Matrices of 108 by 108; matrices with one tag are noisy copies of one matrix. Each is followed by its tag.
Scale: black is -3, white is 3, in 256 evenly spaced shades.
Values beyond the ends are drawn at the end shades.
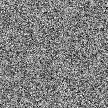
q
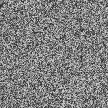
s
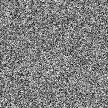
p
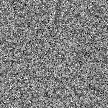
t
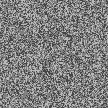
q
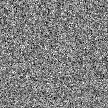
t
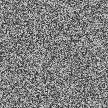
q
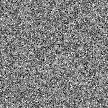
p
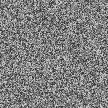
p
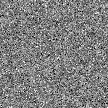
p
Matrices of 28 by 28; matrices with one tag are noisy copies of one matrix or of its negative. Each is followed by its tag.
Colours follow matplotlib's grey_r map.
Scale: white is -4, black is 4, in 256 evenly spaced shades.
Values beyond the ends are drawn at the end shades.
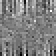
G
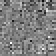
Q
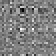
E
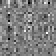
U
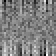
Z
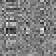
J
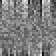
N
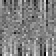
Z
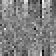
N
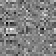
J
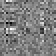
J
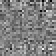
Q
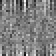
G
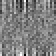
G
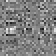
J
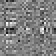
J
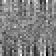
Z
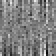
Z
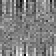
G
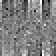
N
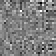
Q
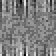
G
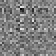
E
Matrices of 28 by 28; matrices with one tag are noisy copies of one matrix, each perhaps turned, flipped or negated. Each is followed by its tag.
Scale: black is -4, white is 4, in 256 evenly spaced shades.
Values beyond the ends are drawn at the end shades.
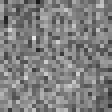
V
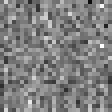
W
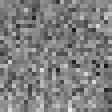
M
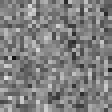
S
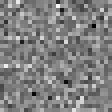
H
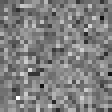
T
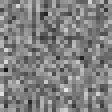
W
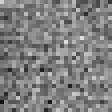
M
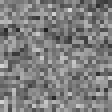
S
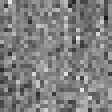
V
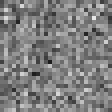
T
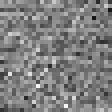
M
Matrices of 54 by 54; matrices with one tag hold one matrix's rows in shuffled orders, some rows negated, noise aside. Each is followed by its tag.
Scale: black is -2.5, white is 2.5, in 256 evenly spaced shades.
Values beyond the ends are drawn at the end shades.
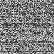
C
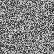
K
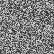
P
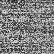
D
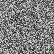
P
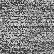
D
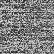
D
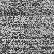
D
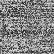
D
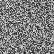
P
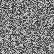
P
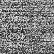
D
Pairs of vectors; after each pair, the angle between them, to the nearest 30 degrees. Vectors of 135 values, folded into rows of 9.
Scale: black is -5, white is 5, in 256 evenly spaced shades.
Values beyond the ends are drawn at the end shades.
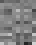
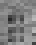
120 degrees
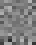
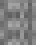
90 degrees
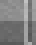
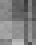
150 degrees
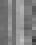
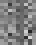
120 degrees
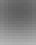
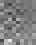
60 degrees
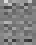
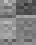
60 degrees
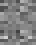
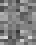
30 degrees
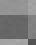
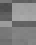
90 degrees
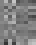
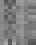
150 degrees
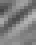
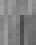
120 degrees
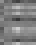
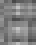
30 degrees
